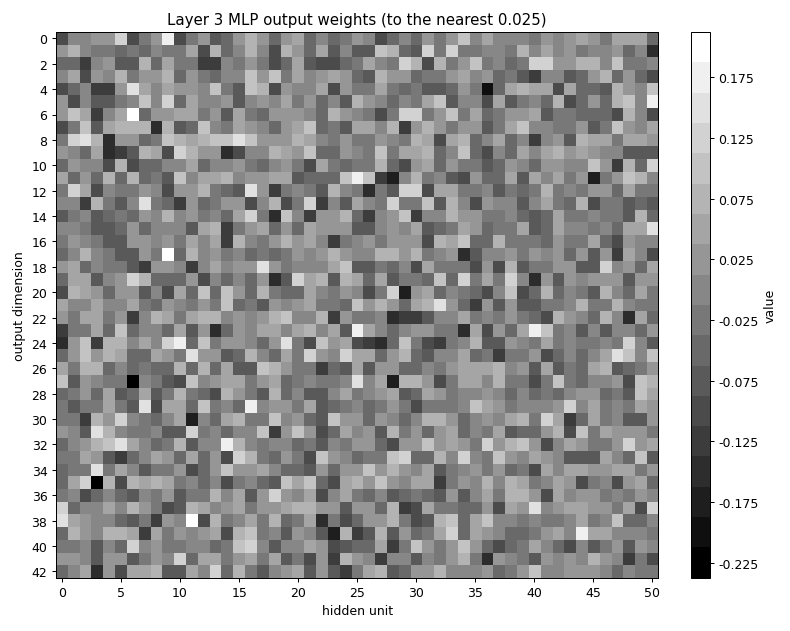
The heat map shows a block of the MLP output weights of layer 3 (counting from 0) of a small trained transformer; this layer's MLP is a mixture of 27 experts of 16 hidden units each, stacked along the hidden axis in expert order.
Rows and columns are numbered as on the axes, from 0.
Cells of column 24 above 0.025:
12
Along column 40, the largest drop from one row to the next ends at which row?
3
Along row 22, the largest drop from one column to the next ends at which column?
23
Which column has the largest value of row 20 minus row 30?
2
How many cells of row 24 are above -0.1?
43
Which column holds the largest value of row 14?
16
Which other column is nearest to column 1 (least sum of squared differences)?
33
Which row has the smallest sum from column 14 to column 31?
39
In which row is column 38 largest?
19
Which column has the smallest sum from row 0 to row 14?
36
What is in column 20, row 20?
-0.05
